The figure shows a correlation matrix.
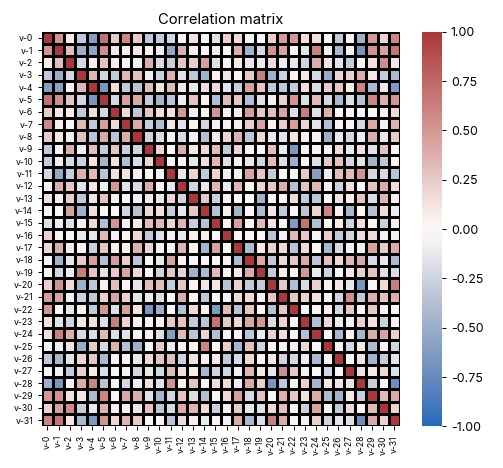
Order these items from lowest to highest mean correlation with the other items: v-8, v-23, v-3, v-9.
v-3, v-8, v-9, v-23
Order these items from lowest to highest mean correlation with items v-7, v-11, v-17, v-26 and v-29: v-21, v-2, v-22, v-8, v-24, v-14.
v-14, v-24, v-2, v-22, v-21, v-8
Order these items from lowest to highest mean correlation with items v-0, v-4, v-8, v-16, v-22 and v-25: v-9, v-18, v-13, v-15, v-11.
v-9, v-15, v-11, v-13, v-18
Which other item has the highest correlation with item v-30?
v-2
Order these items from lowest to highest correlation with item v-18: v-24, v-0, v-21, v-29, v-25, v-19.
v-24, v-29, v-0, v-21, v-25, v-19
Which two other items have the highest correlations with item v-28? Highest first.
v-4, v-11
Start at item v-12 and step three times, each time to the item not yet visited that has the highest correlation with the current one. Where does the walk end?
v-15
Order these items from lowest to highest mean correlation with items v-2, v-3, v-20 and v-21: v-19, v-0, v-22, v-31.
v-22, v-19, v-0, v-31
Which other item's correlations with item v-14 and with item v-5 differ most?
v-29
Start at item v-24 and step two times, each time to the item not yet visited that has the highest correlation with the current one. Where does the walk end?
v-31
